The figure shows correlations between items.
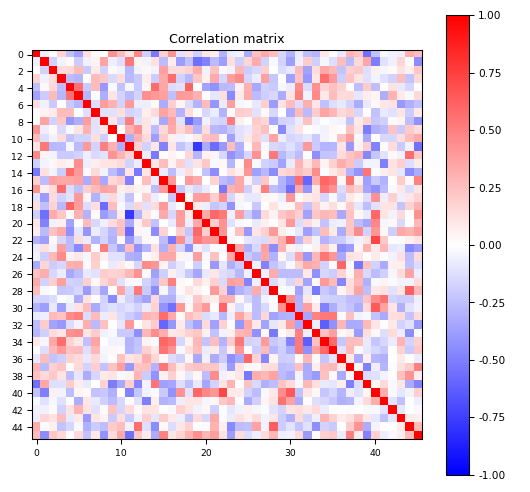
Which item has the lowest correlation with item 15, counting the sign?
32
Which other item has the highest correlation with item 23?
8
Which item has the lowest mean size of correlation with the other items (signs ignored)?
42
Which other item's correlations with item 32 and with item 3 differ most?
34
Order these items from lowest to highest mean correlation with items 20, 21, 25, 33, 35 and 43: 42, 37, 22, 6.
6, 42, 22, 37
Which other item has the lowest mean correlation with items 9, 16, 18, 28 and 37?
39
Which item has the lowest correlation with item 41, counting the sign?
13
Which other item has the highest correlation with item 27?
16
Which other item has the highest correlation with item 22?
40
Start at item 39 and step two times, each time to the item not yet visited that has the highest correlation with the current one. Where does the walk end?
4
